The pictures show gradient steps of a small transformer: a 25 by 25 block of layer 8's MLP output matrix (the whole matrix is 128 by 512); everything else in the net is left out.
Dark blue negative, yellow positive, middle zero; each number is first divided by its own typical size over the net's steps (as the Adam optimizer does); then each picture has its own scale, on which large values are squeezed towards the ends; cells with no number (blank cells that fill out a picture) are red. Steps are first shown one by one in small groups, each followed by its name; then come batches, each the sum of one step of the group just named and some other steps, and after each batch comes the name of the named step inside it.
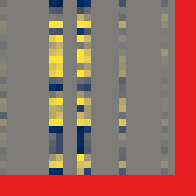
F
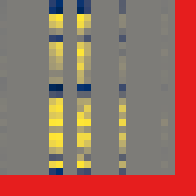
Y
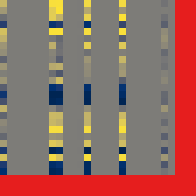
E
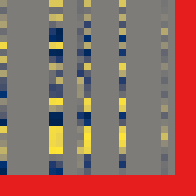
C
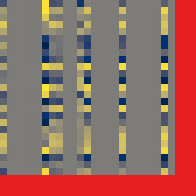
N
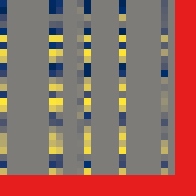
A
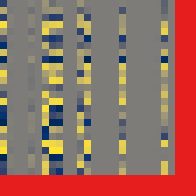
C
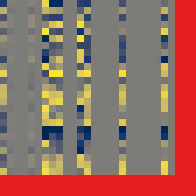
F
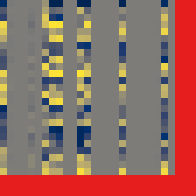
F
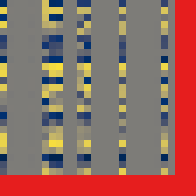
N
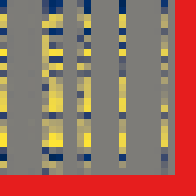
A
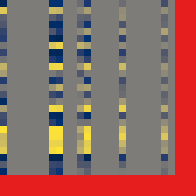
C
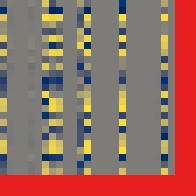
A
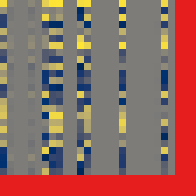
E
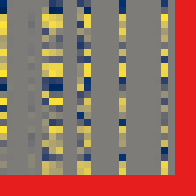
C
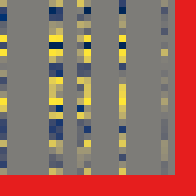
A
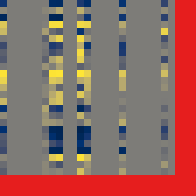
F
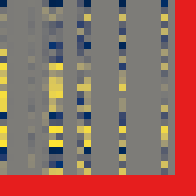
A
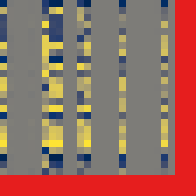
A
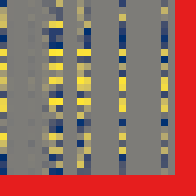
A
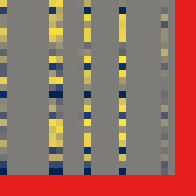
E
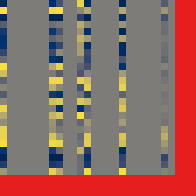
A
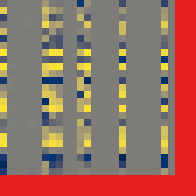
N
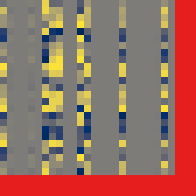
F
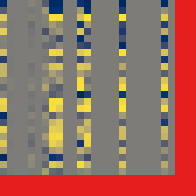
Y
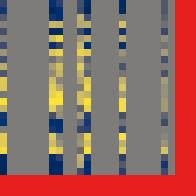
A
